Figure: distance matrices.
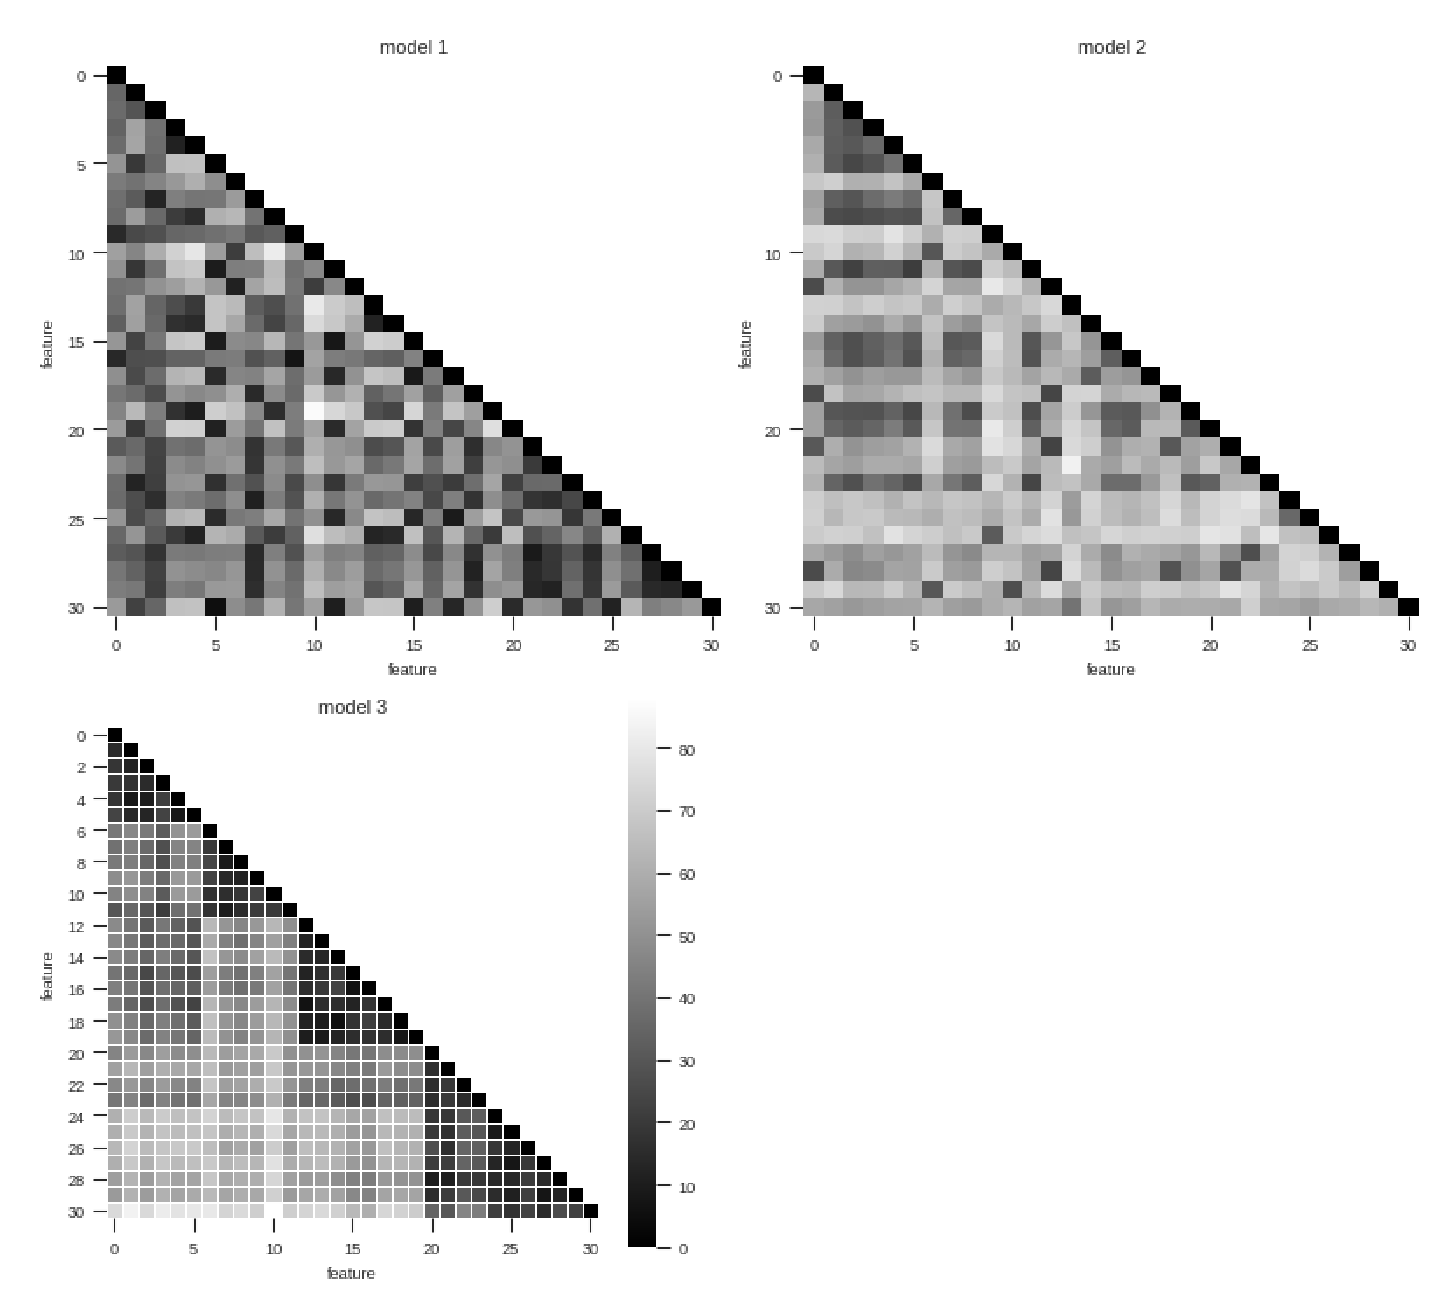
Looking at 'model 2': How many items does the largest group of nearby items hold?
13
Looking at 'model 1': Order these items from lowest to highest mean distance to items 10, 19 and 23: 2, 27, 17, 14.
2, 27, 17, 14
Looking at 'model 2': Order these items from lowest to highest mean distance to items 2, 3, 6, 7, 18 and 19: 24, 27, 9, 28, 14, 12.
28, 12, 27, 14, 24, 9
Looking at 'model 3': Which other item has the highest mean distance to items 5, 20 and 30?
10
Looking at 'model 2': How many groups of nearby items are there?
8
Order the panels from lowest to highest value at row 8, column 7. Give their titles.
model 3, model 2, model 1
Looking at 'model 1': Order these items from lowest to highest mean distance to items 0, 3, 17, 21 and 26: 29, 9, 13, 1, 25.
9, 13, 29, 1, 25
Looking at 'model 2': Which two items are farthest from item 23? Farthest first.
26, 9
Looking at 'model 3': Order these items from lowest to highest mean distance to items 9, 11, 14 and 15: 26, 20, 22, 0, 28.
0, 22, 20, 28, 26
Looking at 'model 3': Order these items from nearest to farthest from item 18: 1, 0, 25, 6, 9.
1, 0, 9, 25, 6
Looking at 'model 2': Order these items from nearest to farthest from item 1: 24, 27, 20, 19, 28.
19, 20, 27, 28, 24
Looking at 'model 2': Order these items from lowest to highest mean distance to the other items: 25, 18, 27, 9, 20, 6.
20, 27, 18, 6, 25, 9
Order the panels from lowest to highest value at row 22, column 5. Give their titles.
model 3, model 1, model 2
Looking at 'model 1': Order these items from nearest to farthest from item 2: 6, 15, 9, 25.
9, 25, 15, 6
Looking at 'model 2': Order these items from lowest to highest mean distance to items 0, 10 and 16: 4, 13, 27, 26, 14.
4, 27, 14, 13, 26
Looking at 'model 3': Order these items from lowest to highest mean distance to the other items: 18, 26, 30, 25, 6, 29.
18, 29, 25, 26, 6, 30
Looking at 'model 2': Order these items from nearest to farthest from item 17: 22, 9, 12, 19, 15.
19, 15, 22, 12, 9
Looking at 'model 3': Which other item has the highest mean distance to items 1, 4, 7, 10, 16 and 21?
30
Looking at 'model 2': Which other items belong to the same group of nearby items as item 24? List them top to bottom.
25
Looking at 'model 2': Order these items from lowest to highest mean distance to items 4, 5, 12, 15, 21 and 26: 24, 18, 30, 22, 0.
0, 18, 30, 22, 24
